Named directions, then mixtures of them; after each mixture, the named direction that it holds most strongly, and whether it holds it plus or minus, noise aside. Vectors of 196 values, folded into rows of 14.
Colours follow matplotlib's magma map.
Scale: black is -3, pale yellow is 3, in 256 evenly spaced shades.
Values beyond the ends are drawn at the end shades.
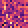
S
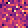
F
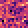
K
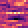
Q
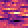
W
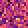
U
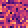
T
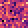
K, plus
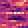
Q, plus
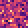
U, minus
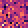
S, minus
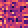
K, plus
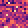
F, plus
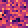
U, minus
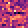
Q, minus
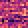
W, plus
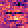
Q, minus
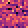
F, minus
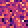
U, plus
